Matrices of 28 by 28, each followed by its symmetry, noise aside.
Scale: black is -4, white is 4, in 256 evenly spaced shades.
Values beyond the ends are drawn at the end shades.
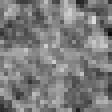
symmetric across the other diagonal.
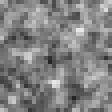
symmetric across the other diagonal.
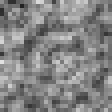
symmetric.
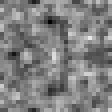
mirrored top to bottom.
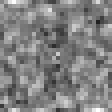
same after a half turn.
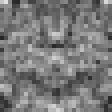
mirrored left to right.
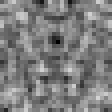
mirrored left to right.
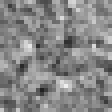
symmetric across the other diagonal.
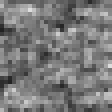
mirrored top to bottom.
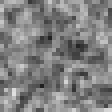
no symmetry.
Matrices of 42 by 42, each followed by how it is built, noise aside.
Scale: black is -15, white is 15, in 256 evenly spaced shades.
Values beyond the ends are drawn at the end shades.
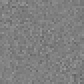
block diagonal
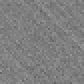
Toeplitz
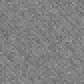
Toeplitz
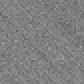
Toeplitz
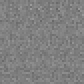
repeating columns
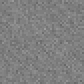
Toeplitz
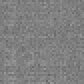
blocks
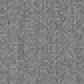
blocks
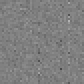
uneven columns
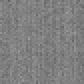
blocks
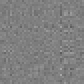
low rank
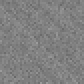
Toeplitz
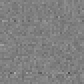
uneven rows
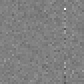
uneven columns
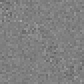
block diagonal
